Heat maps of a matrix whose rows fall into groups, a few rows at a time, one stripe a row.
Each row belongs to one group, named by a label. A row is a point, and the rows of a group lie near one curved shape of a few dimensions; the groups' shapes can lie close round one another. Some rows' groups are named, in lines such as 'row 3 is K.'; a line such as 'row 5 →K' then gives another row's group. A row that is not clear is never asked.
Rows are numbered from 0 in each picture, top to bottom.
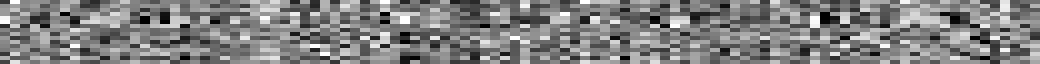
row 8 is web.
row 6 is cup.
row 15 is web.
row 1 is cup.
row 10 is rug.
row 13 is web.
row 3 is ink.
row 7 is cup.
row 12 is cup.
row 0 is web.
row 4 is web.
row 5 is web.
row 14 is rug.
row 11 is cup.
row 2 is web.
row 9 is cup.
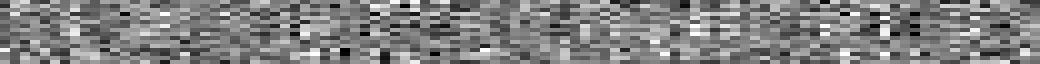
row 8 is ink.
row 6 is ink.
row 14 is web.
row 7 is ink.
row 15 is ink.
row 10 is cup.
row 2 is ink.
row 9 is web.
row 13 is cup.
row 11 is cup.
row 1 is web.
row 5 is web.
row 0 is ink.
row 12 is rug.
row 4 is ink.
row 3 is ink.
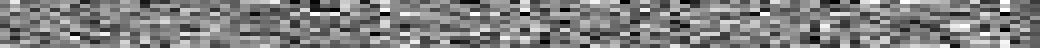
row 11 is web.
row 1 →cup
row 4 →cup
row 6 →web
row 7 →cup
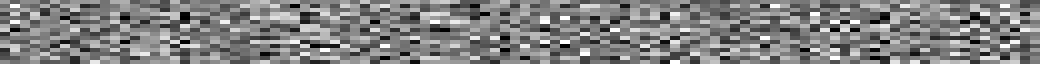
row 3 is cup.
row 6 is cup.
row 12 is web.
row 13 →web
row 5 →ink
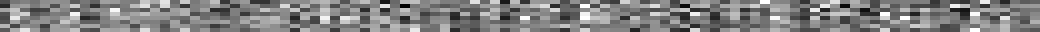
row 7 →ink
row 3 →ink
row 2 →web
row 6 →ink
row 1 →web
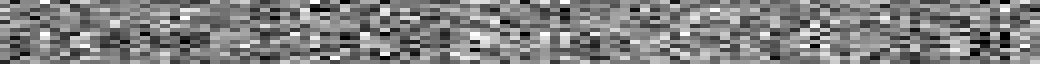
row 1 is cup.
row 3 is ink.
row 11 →cup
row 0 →cup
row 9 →cup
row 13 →ink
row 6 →web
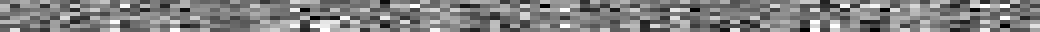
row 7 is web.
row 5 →web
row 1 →ink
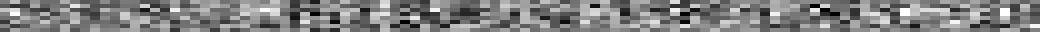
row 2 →web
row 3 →web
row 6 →ink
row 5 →web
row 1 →cup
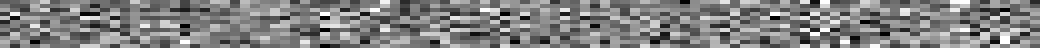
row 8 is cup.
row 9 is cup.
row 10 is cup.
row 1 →cup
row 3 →web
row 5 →web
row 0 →web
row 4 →web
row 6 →cup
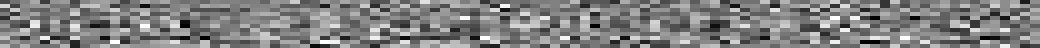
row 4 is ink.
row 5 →cup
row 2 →web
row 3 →cup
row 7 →ink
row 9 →rug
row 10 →web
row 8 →web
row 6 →cup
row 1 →web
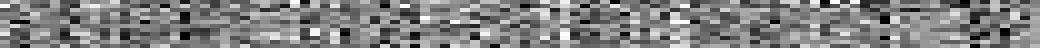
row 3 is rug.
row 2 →web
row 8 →rug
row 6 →web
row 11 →ink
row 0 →ink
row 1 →web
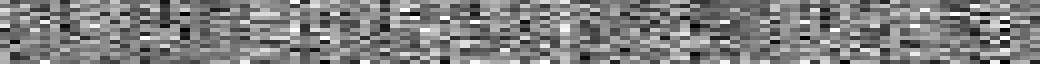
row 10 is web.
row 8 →ink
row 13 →ink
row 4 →ink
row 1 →ink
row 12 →web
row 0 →ink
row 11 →ink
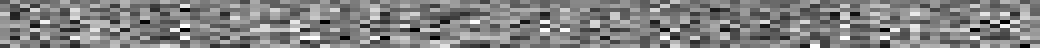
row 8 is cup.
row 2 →cup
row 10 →ink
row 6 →cup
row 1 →cup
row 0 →cup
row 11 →cup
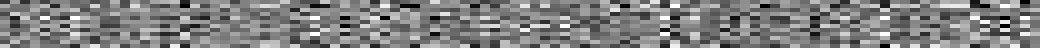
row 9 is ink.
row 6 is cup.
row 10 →web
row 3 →ink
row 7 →cup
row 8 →cup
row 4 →cup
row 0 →cup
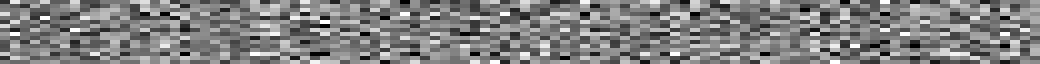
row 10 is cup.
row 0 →web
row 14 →ink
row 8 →web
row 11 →ink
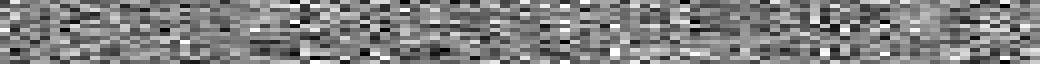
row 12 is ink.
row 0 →web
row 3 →web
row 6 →ink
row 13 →ink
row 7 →ink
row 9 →cup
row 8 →web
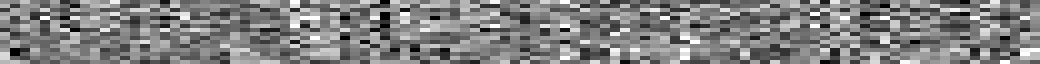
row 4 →cup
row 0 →ink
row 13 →ink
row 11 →ink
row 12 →ink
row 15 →web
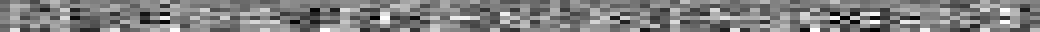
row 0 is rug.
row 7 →web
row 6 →cup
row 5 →web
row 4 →ink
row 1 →ink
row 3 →web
